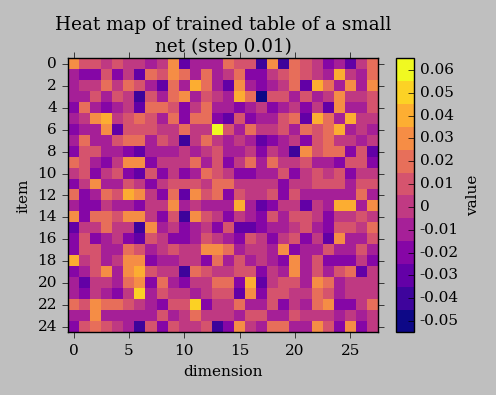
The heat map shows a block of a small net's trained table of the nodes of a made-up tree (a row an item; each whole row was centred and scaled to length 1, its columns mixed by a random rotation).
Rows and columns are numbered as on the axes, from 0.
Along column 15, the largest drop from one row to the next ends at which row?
4
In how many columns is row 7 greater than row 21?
8
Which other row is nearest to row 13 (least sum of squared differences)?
1
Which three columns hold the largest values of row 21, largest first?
6, 16, 22
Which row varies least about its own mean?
23
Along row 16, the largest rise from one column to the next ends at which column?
24
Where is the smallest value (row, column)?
3, 17
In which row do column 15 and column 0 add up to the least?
15
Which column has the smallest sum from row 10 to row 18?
10
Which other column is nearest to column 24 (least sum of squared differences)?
7
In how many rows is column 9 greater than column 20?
13
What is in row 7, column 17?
-0.03
